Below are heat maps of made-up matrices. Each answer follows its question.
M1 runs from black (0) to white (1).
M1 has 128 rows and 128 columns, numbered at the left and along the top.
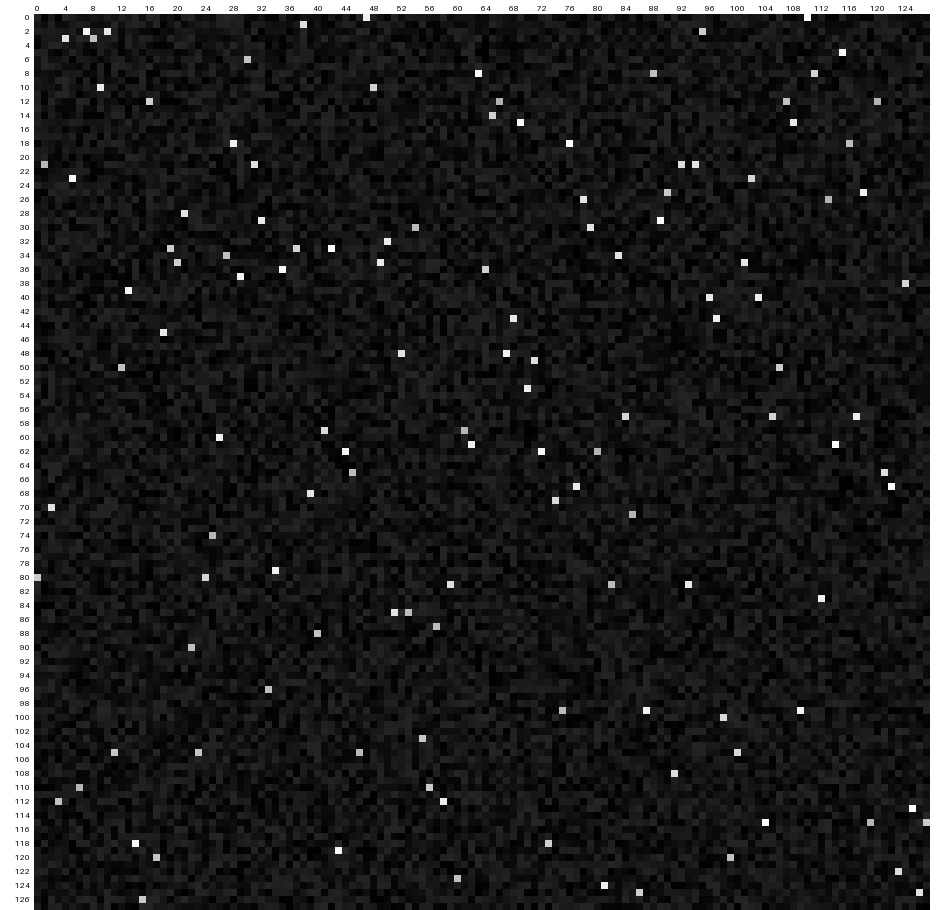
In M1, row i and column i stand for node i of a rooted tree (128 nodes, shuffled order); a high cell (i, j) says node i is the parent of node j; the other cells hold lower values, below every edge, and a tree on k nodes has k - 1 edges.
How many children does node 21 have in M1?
4
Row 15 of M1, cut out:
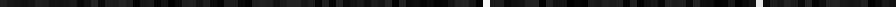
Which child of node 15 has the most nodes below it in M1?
69
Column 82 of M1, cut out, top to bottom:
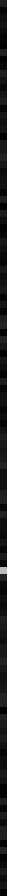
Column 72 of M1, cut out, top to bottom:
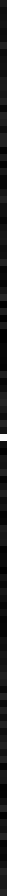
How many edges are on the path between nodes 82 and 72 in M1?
5
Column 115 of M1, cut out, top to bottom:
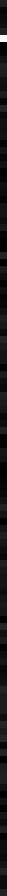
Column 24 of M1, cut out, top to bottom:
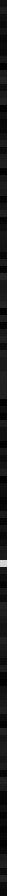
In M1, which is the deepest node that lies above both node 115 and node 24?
80
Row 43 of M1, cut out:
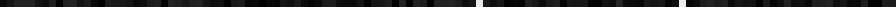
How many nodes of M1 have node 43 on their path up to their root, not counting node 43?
4
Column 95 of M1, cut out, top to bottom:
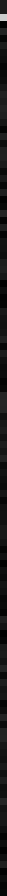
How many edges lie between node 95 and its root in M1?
8
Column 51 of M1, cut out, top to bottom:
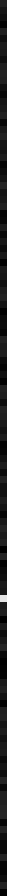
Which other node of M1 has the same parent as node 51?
53
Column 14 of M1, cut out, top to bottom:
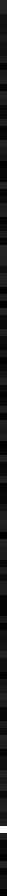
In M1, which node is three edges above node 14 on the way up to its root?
74
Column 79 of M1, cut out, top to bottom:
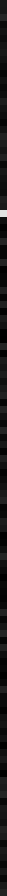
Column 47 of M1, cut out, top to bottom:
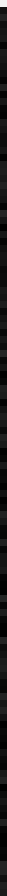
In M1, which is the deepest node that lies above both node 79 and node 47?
0
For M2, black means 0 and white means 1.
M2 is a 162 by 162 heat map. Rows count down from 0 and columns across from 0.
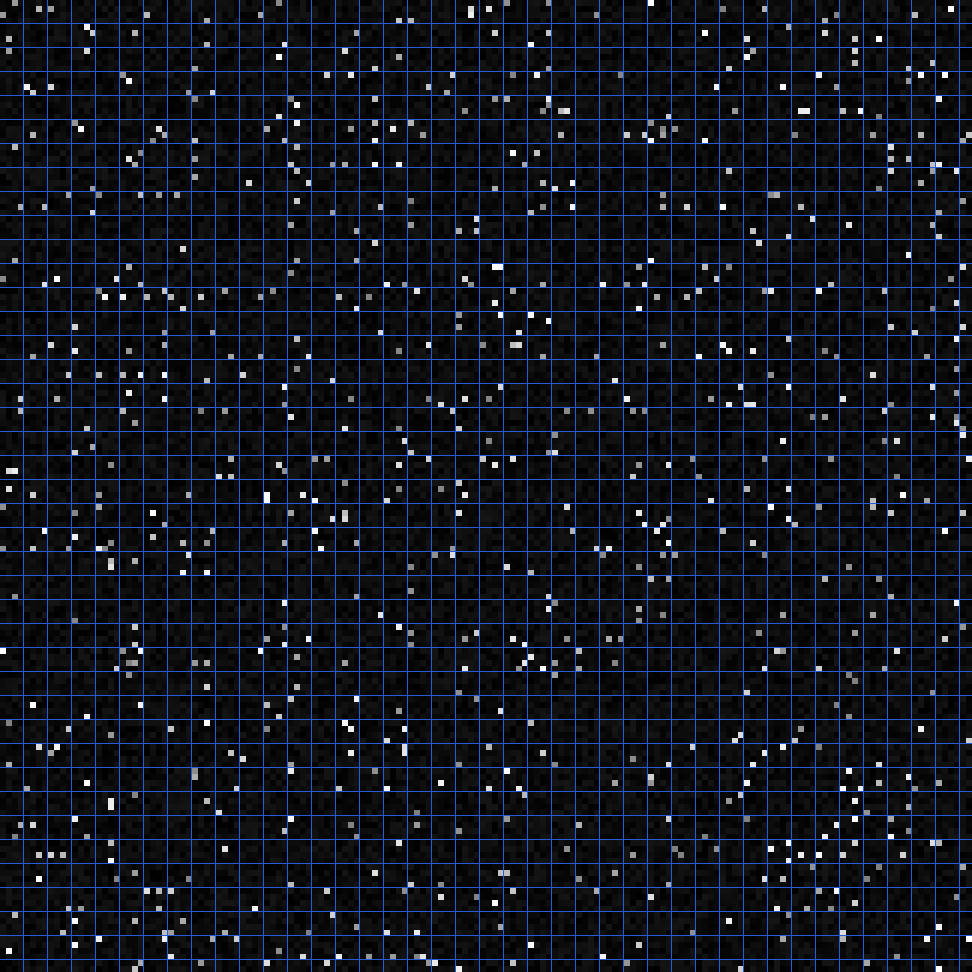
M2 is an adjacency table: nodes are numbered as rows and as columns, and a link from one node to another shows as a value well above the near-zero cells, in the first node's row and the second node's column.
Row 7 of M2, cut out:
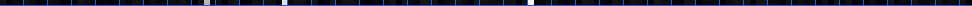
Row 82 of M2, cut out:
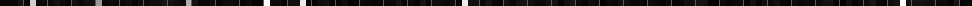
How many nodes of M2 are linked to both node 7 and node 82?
0
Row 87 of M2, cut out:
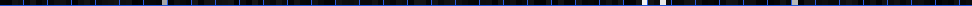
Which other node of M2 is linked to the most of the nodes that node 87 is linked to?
node 22
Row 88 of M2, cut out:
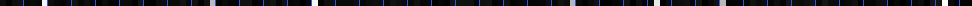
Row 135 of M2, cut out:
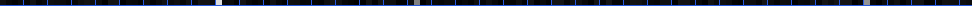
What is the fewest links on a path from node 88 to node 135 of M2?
6
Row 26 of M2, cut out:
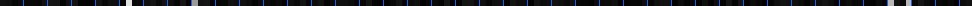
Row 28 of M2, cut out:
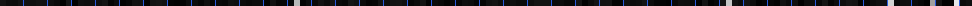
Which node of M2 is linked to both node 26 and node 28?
node 148
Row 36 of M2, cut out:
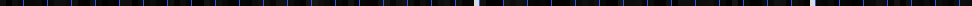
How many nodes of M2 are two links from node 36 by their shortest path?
6
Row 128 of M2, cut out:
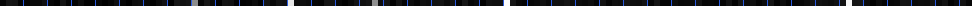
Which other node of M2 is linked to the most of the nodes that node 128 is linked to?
node 16
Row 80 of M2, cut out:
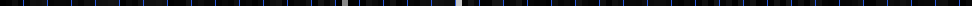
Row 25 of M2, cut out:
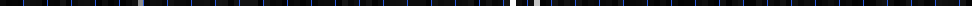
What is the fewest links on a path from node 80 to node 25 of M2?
3
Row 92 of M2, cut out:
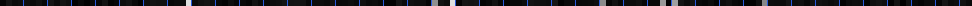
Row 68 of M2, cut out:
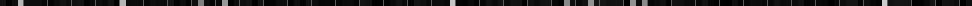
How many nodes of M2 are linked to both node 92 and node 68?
1
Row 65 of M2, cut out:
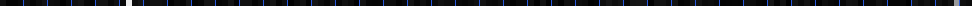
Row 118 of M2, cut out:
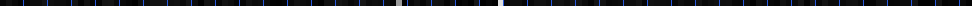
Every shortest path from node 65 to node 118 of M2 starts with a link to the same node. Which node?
node 21
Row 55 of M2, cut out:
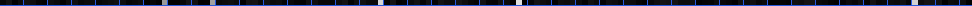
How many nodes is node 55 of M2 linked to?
5
